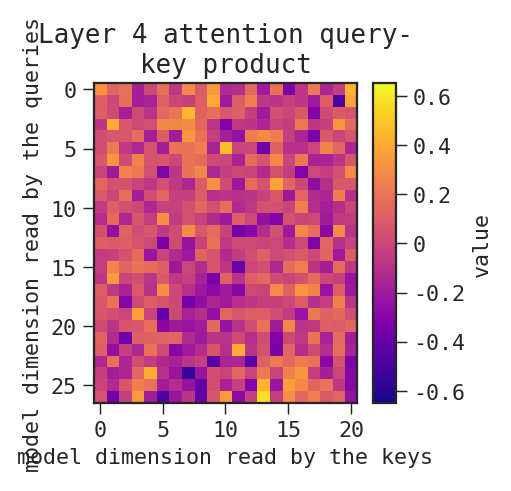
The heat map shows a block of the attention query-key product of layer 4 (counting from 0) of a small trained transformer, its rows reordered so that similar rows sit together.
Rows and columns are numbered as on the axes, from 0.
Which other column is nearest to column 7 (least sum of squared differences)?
8
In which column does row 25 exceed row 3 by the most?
13
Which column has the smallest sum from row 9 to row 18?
11
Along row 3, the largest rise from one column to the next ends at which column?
1
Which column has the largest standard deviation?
7
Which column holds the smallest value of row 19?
5
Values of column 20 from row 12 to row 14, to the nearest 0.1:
-0.1 0 0.1
